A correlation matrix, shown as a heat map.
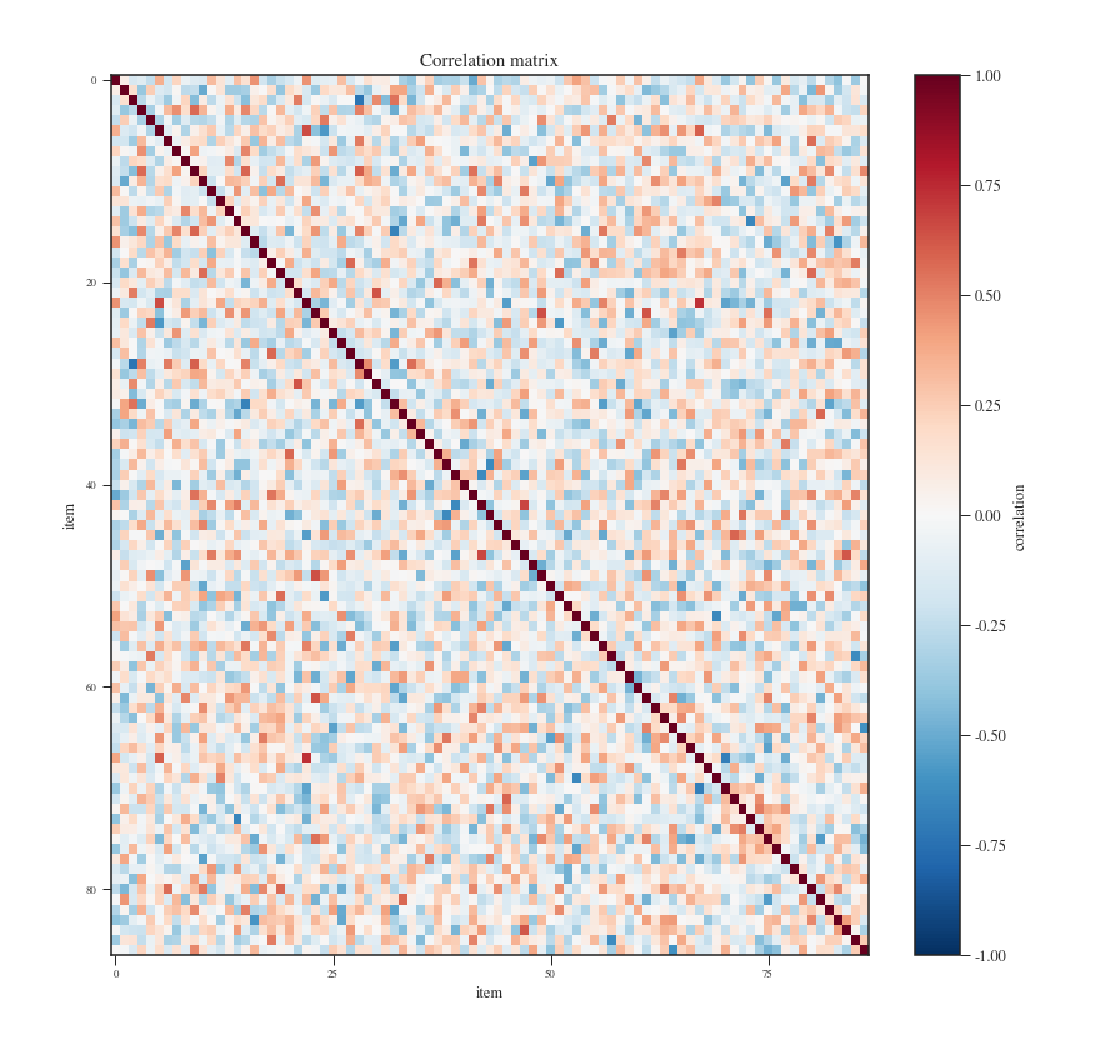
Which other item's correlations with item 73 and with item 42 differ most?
14
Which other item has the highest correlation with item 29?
28
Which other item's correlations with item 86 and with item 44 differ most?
76
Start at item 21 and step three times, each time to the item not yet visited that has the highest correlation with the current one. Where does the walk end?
32
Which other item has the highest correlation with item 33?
81
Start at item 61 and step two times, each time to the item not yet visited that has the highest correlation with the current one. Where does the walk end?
49
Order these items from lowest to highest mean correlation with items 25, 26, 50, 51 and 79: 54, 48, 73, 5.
54, 5, 73, 48
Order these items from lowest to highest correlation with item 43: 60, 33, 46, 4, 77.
60, 33, 46, 4, 77
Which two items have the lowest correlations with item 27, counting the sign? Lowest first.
59, 53
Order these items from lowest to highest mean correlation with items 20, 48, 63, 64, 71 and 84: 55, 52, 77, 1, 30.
52, 77, 30, 1, 55
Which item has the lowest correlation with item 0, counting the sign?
41
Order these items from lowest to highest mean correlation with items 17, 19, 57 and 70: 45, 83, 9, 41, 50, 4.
9, 50, 41, 45, 83, 4
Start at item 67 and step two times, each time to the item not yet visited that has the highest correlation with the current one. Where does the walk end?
5
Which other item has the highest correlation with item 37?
20
